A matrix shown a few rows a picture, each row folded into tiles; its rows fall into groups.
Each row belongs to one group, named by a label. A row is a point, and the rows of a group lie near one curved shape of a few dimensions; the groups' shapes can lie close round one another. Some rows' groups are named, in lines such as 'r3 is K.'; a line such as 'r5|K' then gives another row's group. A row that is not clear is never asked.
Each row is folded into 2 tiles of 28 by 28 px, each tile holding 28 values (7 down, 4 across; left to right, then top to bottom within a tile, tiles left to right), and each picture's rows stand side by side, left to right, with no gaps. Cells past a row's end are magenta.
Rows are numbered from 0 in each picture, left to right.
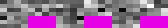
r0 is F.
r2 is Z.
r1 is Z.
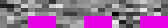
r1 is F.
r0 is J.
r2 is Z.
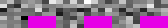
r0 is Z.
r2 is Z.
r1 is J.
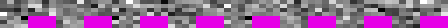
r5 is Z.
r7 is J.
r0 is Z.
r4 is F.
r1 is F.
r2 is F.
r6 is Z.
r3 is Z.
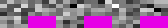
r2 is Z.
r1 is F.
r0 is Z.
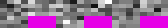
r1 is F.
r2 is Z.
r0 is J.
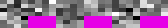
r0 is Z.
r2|Z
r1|Z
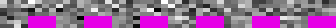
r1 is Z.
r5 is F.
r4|F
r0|J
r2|Z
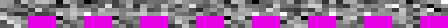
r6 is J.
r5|Z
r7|Z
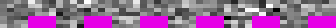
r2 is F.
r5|F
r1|J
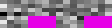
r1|Z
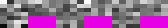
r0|J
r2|J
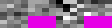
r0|Z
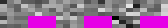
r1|F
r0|F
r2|J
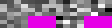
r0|F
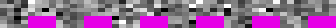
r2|F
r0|Z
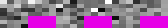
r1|Z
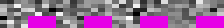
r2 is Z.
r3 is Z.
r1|Z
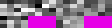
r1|F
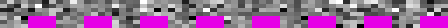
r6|J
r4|F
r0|Z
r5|Z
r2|Z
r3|F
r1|F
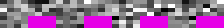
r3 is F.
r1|J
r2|F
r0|F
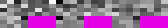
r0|Z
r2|Z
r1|J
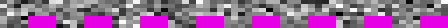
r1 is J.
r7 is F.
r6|Z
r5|F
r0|F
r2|F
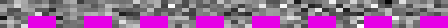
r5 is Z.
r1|J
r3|Z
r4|Z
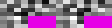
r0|Z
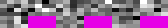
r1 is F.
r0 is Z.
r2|Z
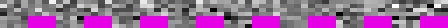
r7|F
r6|Z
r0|Z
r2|Z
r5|F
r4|J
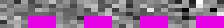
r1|Z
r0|F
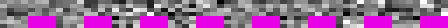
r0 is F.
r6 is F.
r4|F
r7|Z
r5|F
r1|F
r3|Z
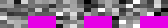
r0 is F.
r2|F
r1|J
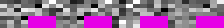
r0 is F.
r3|F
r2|F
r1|F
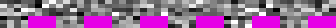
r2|Z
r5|F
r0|F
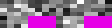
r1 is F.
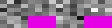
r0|Z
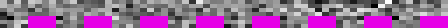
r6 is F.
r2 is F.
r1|J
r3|J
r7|J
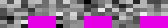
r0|J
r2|J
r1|J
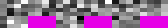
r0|F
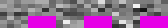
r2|J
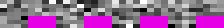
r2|J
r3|J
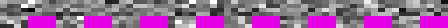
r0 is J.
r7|F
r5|J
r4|Z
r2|F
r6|Z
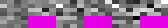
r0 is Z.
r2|F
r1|Z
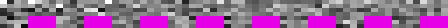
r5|F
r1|Z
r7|J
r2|J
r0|J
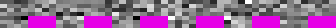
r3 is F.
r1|Z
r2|Z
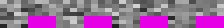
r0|J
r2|J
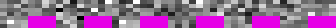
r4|Z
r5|J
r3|J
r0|F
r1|Z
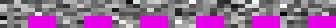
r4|J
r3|F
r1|J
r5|Z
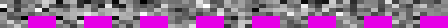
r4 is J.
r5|F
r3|Z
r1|J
